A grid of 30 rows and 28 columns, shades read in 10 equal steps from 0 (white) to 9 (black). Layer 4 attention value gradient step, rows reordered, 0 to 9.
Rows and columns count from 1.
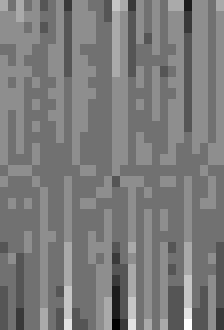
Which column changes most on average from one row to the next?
22
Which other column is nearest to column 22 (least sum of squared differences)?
1
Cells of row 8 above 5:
1
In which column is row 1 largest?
24
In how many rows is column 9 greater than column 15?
16
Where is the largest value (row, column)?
30, 15
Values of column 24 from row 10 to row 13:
6 6 6 5
